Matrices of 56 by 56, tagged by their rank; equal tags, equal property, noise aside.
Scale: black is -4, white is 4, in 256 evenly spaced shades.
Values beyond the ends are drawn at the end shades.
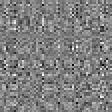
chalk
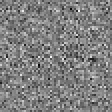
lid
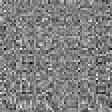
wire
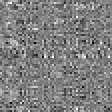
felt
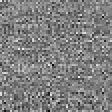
wire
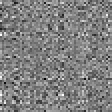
felt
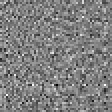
wire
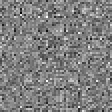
felt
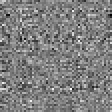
lid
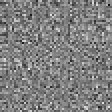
wire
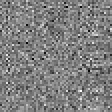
wire
